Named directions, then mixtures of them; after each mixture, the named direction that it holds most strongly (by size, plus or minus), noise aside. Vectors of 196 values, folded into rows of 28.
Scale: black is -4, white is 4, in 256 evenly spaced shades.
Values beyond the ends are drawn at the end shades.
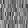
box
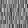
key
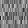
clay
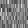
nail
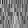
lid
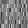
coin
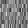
coin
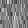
lid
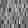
coin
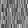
key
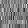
key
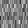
clay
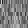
lid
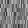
box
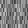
box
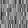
coin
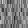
lid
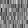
nail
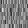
key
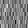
box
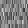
clay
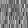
coin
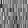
lid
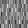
coin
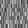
box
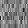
clay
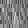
lid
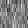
nail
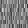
key
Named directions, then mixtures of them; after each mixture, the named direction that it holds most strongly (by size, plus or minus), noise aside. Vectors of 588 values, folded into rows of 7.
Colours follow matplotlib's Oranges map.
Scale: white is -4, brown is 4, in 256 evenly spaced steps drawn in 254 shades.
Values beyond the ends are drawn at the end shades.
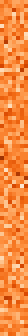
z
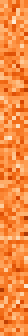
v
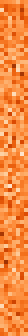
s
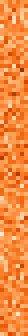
z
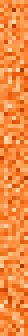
z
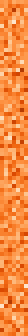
v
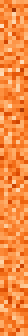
z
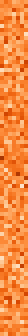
z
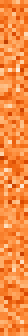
z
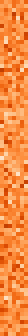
z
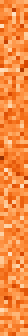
z
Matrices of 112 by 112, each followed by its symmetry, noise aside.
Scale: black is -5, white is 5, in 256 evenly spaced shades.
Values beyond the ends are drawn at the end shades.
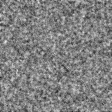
no symmetry.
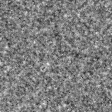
symmetric across the other diagonal.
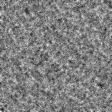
symmetric across the other diagonal.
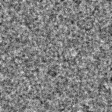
antisymmetric.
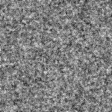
no symmetry.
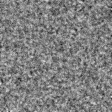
antisymmetric.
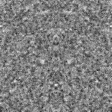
mirrored left to right.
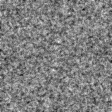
same after a half turn.
